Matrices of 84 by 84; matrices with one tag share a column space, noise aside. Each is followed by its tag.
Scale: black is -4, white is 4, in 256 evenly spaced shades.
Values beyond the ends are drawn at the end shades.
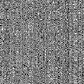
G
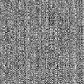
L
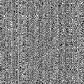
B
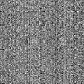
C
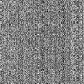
C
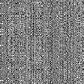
B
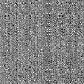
B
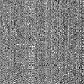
L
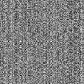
G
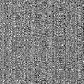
B
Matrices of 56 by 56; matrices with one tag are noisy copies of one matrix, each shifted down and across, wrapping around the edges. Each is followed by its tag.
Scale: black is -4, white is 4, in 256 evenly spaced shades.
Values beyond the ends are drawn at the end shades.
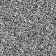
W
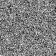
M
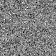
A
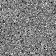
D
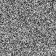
A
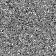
M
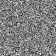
W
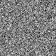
D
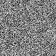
A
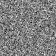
W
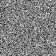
D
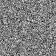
W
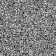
M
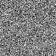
A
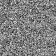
A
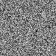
M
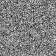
A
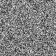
M
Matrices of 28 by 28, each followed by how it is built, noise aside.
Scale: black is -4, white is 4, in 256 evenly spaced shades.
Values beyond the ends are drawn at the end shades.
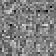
low rank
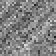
Hankel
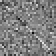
diagonal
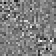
block diagonal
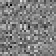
low rank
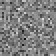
noise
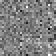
uneven columns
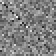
diagonal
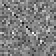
diagonal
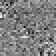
block diagonal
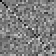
diagonal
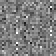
uneven columns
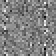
uneven columns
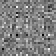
low rank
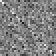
diagonal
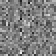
low rank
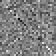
diagonal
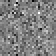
uneven columns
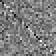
diagonal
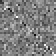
diagonal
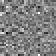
low rank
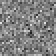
noise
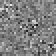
block diagonal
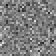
noise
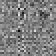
low rank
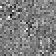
block diagonal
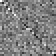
diagonal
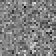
uneven columns
